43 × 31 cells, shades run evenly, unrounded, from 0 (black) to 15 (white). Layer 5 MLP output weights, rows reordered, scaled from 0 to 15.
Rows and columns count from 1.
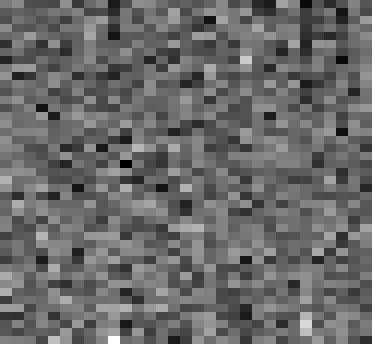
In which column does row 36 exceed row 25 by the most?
2
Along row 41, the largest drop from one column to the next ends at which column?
27
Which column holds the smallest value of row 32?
7
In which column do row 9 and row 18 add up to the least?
11
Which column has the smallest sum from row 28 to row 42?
21
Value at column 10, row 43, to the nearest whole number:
15
